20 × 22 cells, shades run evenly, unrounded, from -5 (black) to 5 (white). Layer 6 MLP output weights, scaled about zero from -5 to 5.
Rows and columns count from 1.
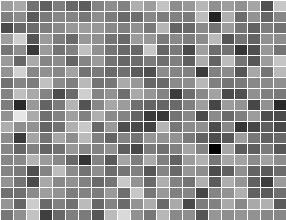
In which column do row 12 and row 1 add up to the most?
13
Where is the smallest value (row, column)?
14, 17
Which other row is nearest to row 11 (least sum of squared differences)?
7
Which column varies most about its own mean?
2
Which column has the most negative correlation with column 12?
6
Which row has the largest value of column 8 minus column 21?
11
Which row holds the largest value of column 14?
19
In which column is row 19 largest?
3
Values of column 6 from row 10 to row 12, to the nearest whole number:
2 1 2
